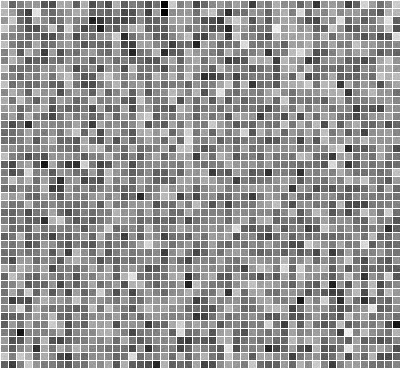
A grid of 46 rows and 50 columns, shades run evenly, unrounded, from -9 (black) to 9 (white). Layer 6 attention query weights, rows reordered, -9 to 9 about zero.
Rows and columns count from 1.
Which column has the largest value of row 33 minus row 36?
44
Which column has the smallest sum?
21
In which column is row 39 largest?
47
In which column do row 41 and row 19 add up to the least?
50
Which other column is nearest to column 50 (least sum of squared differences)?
15
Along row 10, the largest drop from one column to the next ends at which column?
39
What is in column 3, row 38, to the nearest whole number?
-3
